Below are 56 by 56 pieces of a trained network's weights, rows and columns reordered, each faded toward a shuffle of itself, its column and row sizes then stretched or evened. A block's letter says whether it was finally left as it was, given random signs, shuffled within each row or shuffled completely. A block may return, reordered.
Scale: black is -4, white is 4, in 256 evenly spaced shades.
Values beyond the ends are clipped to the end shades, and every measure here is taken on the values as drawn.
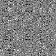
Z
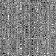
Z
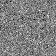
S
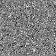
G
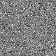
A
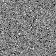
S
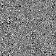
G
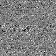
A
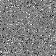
A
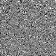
G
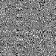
Z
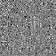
Z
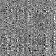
Z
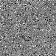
A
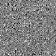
Z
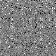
Z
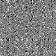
Z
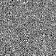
G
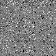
G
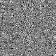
Z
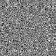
Z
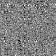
Z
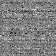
A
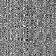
Z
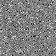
A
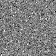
S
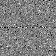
A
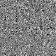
G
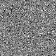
G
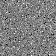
S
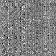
Z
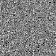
G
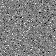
S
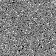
S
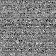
A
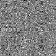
Z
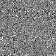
G
